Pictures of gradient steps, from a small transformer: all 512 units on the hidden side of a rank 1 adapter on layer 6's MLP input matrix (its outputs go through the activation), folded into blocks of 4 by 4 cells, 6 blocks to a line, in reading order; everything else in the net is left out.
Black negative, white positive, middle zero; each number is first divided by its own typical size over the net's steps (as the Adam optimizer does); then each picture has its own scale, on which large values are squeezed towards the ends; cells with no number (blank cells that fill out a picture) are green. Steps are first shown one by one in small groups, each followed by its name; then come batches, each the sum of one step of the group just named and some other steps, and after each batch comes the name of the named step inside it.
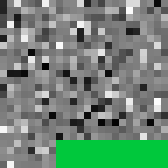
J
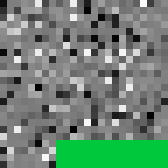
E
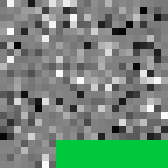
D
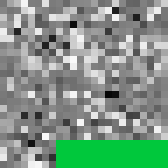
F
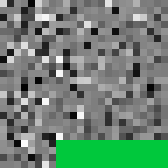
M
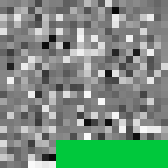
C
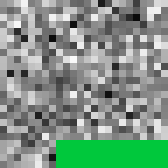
F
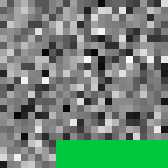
E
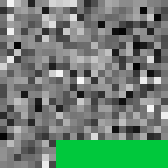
D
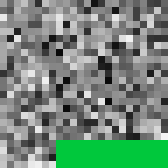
C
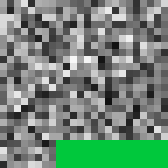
F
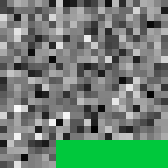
E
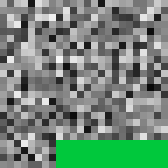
M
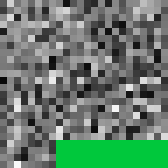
E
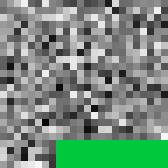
F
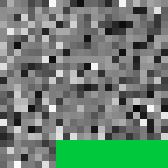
D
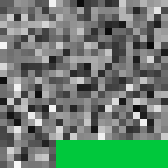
E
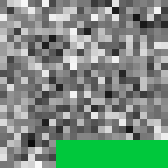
F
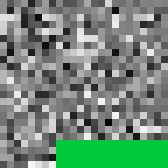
C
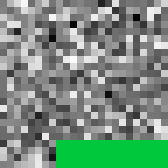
F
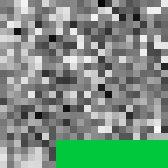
F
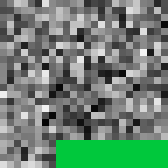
J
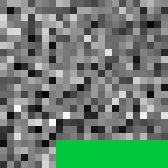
D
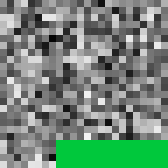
C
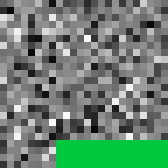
E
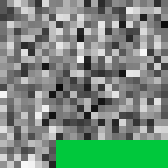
J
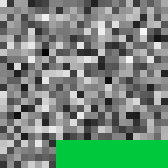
M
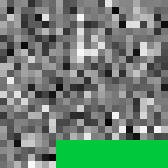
C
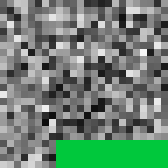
J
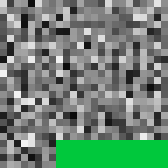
M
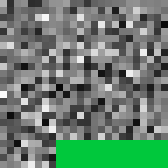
M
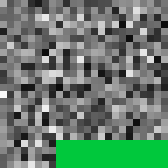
M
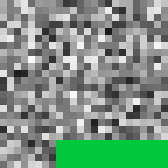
F
